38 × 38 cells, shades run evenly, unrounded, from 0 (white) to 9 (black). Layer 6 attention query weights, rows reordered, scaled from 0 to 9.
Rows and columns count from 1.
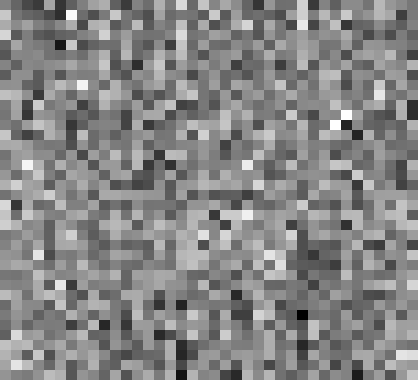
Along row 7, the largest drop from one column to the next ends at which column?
14
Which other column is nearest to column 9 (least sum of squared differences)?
16
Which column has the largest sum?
12
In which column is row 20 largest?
23
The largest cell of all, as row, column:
32, 28
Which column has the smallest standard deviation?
30
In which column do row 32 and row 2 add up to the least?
7
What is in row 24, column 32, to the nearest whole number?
4
